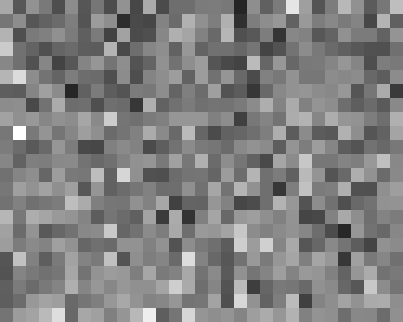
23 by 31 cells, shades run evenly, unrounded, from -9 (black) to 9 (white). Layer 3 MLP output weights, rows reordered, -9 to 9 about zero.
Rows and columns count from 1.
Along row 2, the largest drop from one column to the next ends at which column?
19
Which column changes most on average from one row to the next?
27
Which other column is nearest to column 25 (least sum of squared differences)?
26
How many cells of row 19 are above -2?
26
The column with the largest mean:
23
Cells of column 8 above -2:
19
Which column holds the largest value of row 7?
30
